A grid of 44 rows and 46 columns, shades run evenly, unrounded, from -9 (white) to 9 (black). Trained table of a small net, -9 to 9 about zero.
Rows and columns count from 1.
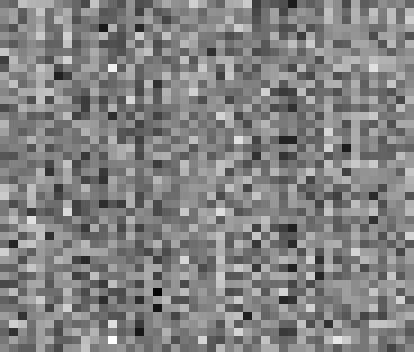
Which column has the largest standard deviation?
33
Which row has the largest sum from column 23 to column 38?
12
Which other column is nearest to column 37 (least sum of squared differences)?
40
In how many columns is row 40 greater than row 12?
22
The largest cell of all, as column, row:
18, 37
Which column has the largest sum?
16
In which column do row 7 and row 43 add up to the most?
24
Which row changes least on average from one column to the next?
23
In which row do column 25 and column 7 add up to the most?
10
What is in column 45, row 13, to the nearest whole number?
4
